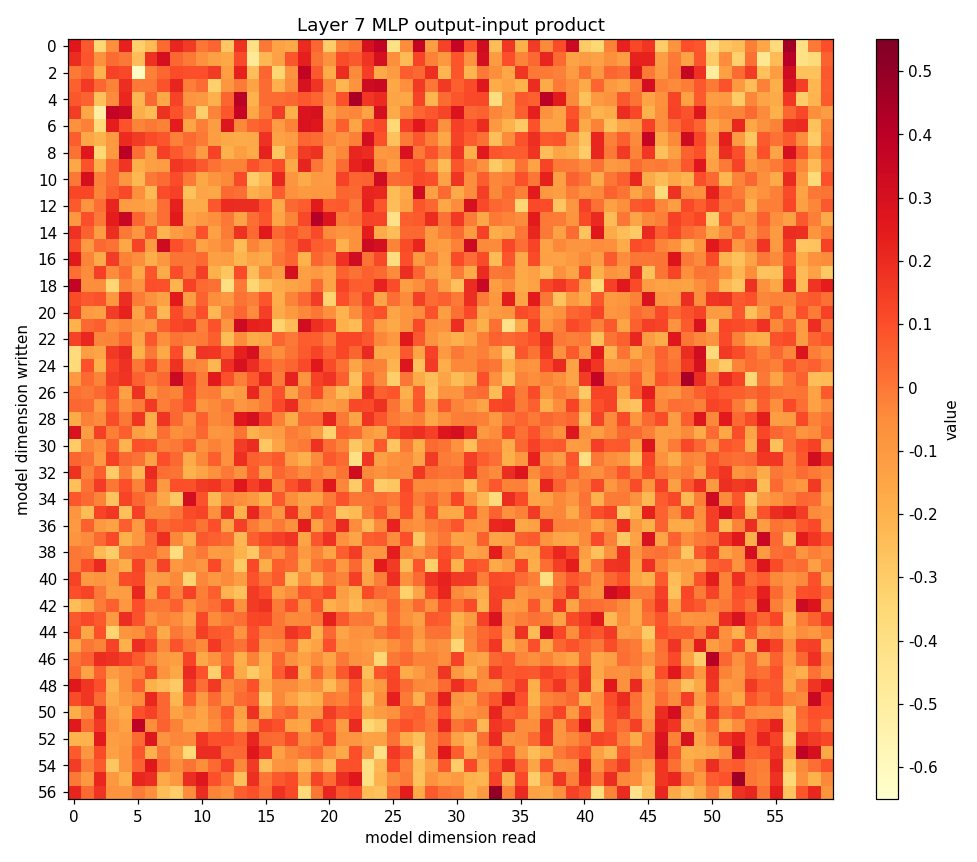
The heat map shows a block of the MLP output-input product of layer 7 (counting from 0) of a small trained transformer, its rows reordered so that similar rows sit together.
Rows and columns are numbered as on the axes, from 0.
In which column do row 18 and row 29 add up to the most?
0
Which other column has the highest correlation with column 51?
41
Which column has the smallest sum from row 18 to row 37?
22
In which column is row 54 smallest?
23
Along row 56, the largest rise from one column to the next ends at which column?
33
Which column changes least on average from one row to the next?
46
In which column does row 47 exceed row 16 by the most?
25
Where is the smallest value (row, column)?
2, 5
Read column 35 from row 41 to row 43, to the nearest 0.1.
-0.1 -0.1 0
